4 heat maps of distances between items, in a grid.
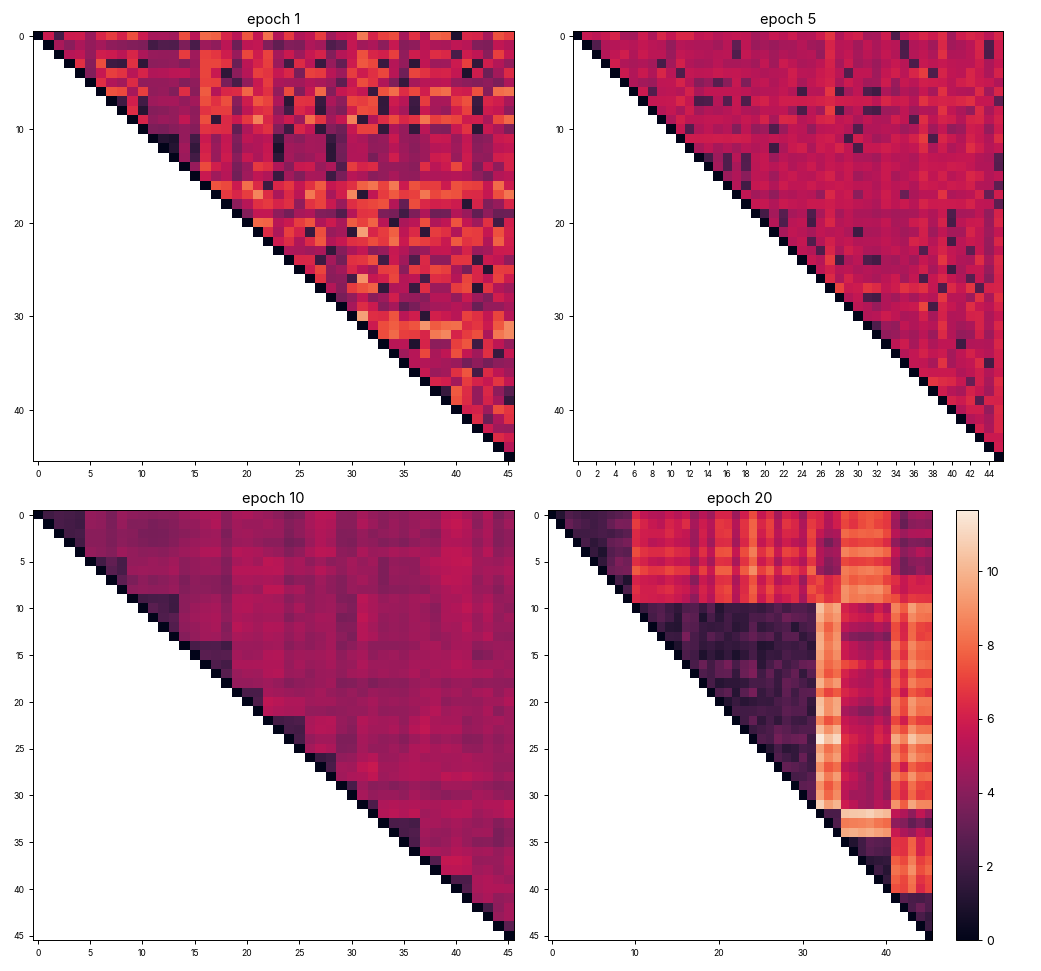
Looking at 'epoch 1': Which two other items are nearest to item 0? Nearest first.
40, 2
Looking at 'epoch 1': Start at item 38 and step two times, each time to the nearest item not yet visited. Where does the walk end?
45
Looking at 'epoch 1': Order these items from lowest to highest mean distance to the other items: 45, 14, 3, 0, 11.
11, 3, 14, 45, 0
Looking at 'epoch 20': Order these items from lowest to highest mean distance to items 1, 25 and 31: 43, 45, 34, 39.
39, 45, 43, 34
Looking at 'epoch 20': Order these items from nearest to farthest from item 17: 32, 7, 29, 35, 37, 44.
29, 7, 37, 35, 44, 32
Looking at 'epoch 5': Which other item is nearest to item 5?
15
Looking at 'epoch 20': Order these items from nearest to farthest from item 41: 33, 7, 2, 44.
44, 33, 2, 7
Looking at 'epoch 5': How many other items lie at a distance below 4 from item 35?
4
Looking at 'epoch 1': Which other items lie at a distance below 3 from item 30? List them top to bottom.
21, 26, 37
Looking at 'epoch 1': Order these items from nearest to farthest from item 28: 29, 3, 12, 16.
12, 29, 3, 16
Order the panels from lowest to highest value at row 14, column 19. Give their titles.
epoch 20, epoch 1, epoch 10, epoch 5
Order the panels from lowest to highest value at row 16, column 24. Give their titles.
epoch 20, epoch 10, epoch 5, epoch 1
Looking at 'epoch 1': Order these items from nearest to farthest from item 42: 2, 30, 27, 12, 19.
27, 19, 12, 2, 30
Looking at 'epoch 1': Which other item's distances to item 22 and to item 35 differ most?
5
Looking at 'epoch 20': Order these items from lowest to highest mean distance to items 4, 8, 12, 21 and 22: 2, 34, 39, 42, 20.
20, 2, 42, 39, 34
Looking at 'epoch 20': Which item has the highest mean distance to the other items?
32
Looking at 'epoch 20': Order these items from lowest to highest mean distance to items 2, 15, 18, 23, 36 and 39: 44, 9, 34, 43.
9, 44, 43, 34
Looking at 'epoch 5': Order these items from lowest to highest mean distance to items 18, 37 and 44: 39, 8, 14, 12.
14, 8, 12, 39
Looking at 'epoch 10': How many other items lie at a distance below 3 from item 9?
4
